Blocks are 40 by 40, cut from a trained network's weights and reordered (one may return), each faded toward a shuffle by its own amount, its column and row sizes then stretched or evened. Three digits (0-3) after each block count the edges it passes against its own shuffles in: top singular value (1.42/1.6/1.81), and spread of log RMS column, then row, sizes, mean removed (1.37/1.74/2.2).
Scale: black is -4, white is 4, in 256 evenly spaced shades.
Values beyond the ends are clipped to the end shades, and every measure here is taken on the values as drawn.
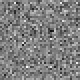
1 1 0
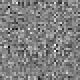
2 1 2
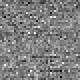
0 0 1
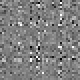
3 3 2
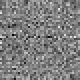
2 1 1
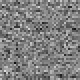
0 0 0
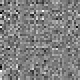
3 3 2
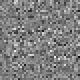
2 2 2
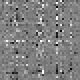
1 3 2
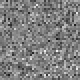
0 0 1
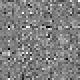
0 2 3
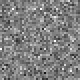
0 0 1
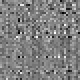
1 1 3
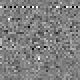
1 0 2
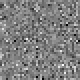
0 1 1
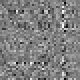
3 2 2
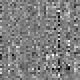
1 3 1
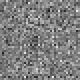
1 0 2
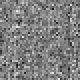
0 1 0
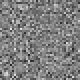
2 2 0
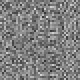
3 0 0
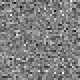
0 1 1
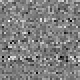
0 0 3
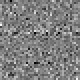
1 1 2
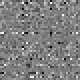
0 1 3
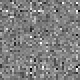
1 2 2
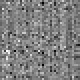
1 1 2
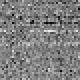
2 0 2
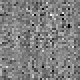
0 1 2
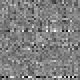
3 0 2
